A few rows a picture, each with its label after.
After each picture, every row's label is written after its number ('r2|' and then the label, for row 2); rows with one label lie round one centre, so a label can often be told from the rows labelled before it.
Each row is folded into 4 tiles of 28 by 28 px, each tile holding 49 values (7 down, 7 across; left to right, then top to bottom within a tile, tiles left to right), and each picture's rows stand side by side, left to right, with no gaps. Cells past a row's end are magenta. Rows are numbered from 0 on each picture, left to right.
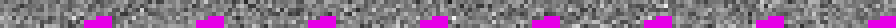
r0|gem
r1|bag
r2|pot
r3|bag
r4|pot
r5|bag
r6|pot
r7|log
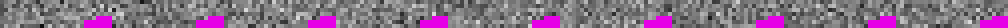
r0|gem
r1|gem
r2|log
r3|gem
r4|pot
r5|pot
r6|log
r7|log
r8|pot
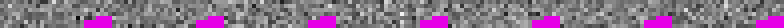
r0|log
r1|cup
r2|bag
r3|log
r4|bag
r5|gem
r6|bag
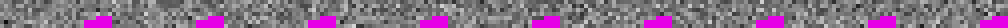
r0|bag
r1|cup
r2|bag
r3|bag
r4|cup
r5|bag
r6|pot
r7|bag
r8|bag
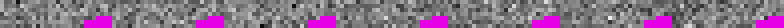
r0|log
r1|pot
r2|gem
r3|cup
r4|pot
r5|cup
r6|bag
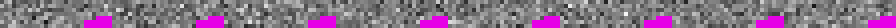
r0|bag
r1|bag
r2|bag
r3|cup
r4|pot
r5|log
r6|pot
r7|bag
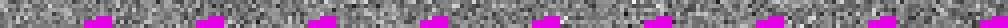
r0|log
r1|cup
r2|pot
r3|cup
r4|bag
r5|pot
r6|cup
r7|bag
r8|cup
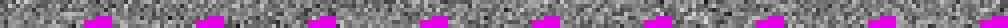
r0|bag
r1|pot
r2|cup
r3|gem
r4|gem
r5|cup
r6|bag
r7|bag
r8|pot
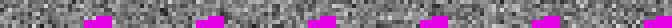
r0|gem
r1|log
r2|log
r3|gem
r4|pot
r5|bag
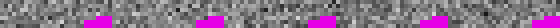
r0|log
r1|cup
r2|gem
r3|cup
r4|bag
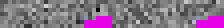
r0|log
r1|cup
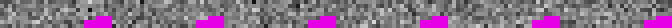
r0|gem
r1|gem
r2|gem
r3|pot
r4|pot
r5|cup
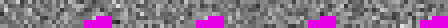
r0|cup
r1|cup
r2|pot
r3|cup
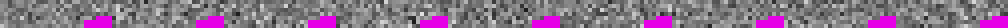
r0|pot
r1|cup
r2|bag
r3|log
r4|pot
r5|bag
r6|log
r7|bag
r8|cup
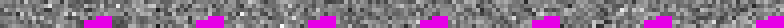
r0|log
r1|cup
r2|bag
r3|bag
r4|bag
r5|gem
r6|bag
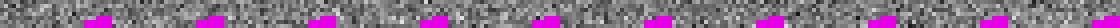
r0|cup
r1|gem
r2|gem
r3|pot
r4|gem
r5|bag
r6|pot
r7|bag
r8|log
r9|cup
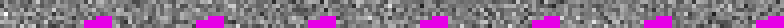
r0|pot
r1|gem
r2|bag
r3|bag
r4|gem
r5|gem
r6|log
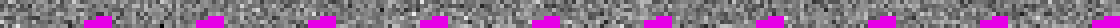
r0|gem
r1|log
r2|gem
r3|bag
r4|gem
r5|gem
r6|bag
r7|gem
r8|cup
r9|bag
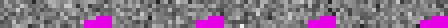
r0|bag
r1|log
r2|cup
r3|gem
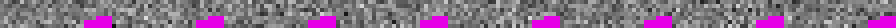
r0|pot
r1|log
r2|log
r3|log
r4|log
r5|log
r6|gem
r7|pot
